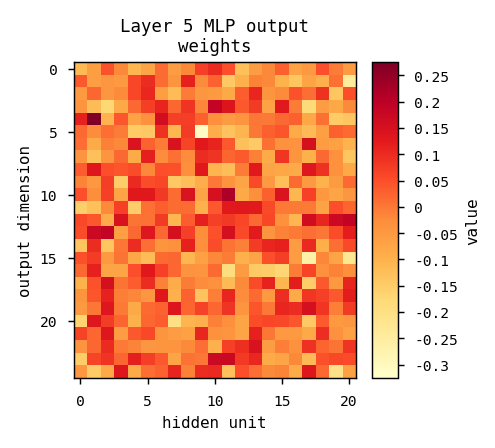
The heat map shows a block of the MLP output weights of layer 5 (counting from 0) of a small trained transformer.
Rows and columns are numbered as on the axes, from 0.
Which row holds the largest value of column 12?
11
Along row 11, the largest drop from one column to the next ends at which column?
4
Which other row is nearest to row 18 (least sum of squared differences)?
22
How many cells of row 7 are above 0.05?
4
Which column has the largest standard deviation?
17
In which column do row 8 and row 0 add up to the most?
9
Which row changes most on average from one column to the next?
10
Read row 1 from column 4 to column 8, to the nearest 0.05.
0.05 0.1 0 -0.05 0.1
